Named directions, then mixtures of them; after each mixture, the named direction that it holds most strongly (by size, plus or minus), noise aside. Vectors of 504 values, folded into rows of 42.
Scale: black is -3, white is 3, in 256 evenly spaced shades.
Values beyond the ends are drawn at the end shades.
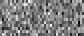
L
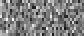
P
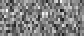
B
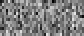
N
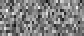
B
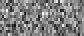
B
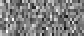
P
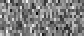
P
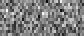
B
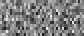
P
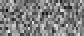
B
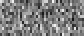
N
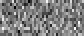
L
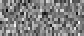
B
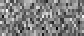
B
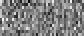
L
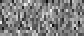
L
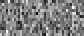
N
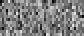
N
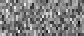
L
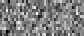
P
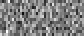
P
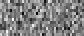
P
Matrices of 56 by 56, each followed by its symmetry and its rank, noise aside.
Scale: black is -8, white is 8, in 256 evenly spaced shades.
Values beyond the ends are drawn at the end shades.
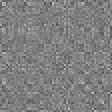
symmetric, rank five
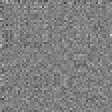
antisymmetric, rank six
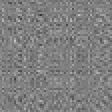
antisymmetric, rank six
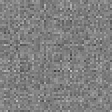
symmetric, rank six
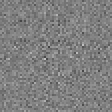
no symmetry, rank six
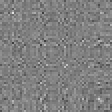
symmetric, rank six
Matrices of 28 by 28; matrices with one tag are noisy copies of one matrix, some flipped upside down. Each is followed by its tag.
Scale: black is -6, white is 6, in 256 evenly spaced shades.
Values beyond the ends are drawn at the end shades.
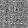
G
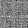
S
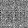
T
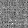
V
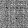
G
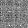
T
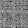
S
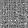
V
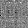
T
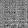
V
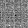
T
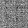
G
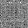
T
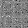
S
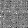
S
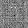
V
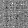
G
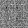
G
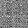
S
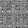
S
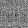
T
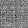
T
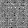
V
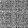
S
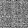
S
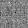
T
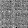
S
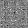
V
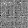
T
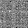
S
